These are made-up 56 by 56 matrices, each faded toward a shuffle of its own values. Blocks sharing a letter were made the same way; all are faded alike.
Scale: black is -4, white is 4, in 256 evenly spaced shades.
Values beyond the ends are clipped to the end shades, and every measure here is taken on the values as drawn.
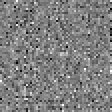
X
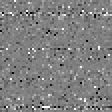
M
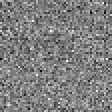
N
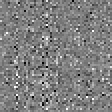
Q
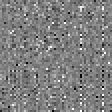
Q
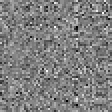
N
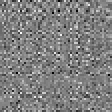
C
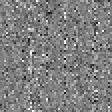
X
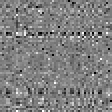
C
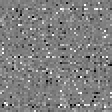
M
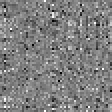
Q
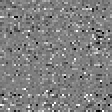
M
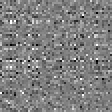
C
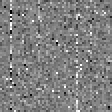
X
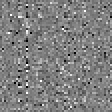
Q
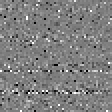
M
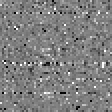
M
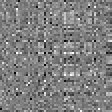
C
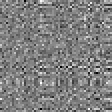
C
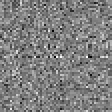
N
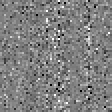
X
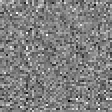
N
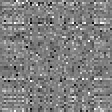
C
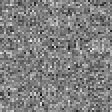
N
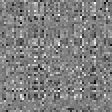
C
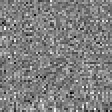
N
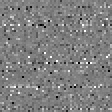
M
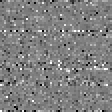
M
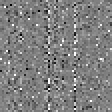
Q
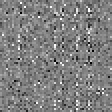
Q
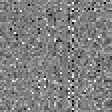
Q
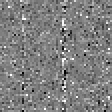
X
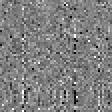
Q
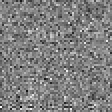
N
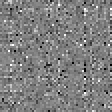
Q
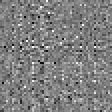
Q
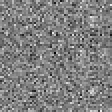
N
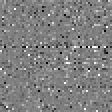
M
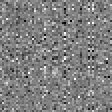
Q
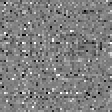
M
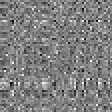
C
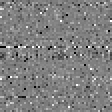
M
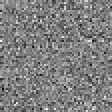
N
